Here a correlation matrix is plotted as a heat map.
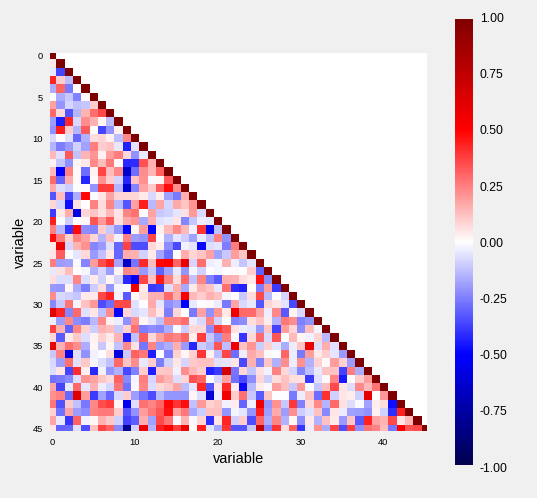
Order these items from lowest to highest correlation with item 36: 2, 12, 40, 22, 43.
2, 12, 22, 43, 40
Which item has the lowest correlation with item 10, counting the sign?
27
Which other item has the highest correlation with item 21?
38
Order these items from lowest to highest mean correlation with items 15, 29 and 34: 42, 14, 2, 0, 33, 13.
33, 2, 13, 0, 14, 42
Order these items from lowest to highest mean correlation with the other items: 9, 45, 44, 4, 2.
9, 2, 4, 44, 45
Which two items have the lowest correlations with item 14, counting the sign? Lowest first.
9, 1
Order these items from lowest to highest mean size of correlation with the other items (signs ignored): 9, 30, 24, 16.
24, 30, 16, 9
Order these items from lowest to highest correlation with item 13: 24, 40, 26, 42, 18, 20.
26, 24, 20, 40, 18, 42
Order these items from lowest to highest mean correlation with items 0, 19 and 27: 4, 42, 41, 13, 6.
41, 4, 6, 13, 42
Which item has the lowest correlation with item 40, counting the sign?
23
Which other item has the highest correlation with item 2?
8
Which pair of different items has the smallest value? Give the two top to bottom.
9, 45
